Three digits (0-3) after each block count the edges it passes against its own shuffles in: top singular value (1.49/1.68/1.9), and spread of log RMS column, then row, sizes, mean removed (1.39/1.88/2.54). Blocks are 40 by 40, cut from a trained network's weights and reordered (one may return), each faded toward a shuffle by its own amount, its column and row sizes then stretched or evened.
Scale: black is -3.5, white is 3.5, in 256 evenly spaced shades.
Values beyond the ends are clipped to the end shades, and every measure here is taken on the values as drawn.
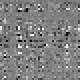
0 2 3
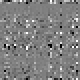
0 2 3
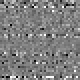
1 0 3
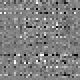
1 2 3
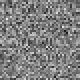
2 0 0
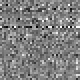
1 0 2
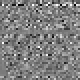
2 0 3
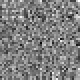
2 0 1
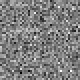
1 0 0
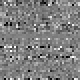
1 0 3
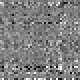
3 1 3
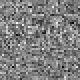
1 0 1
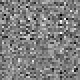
2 1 1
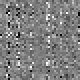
1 3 1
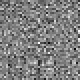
2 1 0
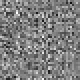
3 2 1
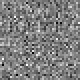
1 2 1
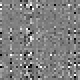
0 3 2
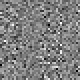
1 2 0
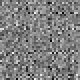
2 1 2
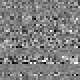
1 0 3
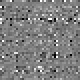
1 1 3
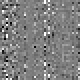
0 3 0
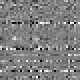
3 1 3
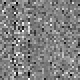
1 2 0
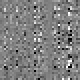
1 3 1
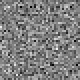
1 0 1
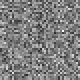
3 1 0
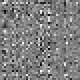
2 3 1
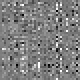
2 3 2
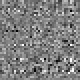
2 1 2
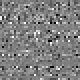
0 1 3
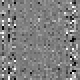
0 3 0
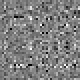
2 2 2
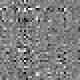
2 2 2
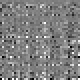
1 1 3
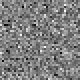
0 0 1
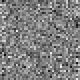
1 1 0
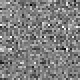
1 0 2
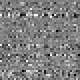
2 0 3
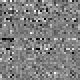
0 1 3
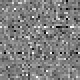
0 0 2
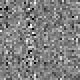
0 2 1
